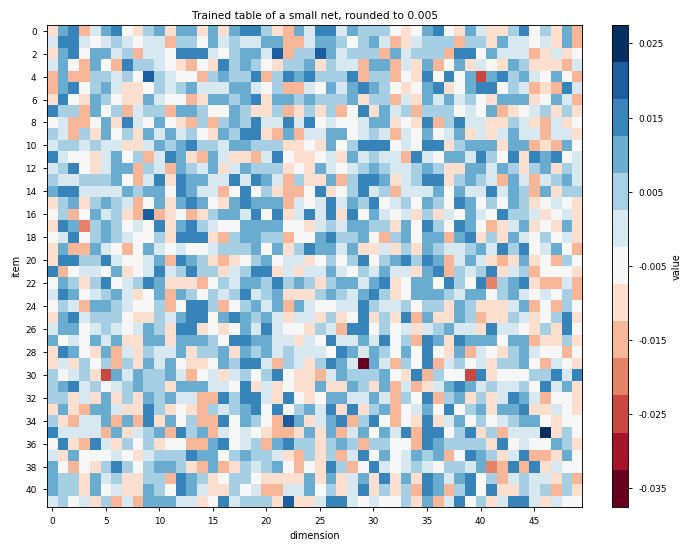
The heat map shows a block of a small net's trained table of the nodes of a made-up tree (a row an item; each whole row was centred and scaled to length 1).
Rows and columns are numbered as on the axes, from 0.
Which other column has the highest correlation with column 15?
21
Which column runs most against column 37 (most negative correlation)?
14
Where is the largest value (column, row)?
46, 35
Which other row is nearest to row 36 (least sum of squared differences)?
6
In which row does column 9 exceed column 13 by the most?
16
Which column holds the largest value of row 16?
9
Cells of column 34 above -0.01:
24
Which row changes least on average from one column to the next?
10
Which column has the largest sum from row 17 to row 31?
18
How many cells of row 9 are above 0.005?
12
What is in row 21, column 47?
-0.005
